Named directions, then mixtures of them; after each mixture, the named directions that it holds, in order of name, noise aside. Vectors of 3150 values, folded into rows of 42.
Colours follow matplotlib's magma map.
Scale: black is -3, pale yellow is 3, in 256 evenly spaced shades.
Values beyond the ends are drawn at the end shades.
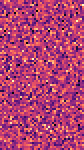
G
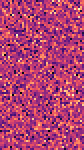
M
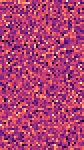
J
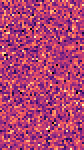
G, J, M.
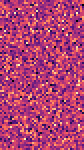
G.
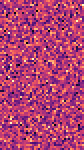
G.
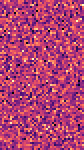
G.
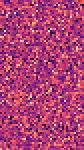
G.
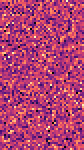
G, J, M.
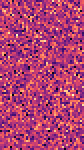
M.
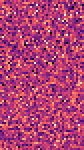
G, J.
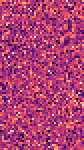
J, M.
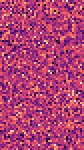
J, M.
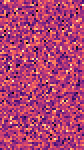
G.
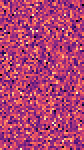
G, M.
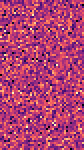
G, J, M.
